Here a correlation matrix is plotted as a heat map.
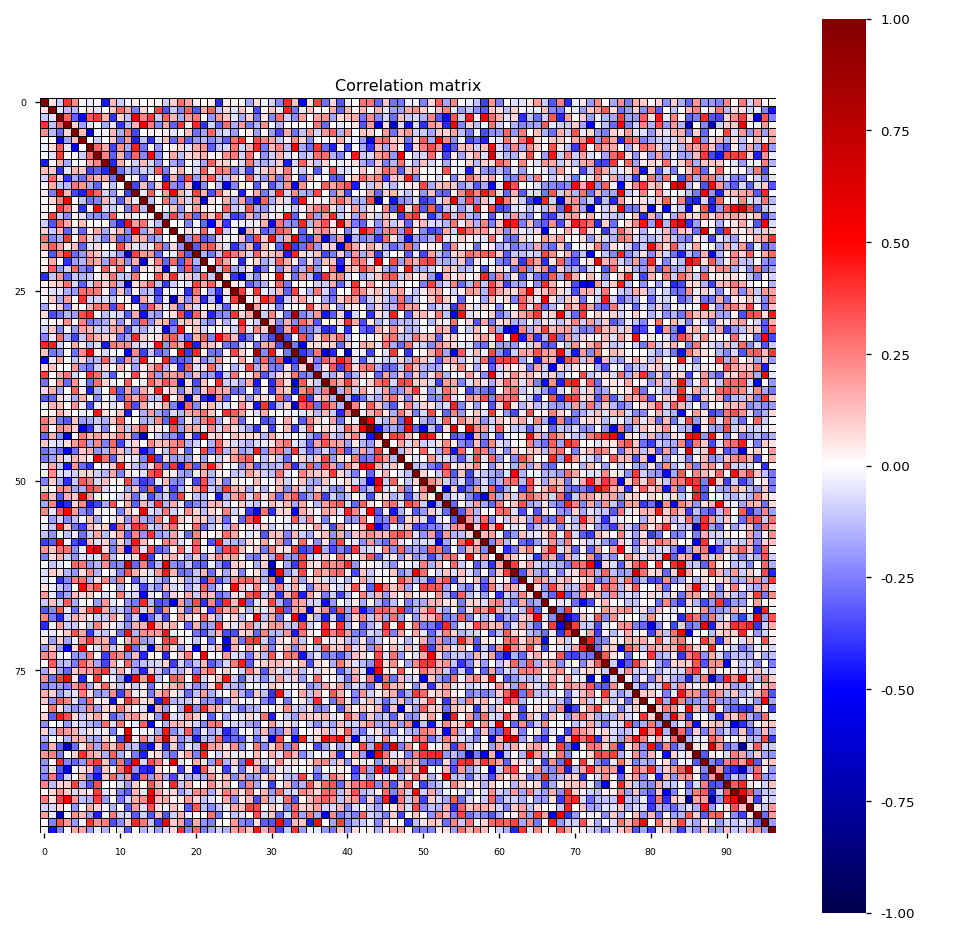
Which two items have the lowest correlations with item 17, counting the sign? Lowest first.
26, 66
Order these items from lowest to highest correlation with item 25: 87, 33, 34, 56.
34, 87, 56, 33
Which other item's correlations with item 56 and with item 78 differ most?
86
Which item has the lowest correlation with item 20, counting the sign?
11
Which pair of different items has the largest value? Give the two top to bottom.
28, 33
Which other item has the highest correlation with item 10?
48
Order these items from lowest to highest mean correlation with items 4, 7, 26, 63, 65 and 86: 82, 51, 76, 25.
82, 76, 51, 25
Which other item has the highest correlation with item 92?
14
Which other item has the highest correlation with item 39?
16
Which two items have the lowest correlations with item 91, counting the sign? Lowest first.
82, 88
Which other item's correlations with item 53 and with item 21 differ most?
51
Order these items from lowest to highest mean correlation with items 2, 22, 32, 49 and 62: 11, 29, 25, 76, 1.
25, 29, 76, 11, 1
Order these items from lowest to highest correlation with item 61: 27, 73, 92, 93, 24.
73, 24, 93, 92, 27
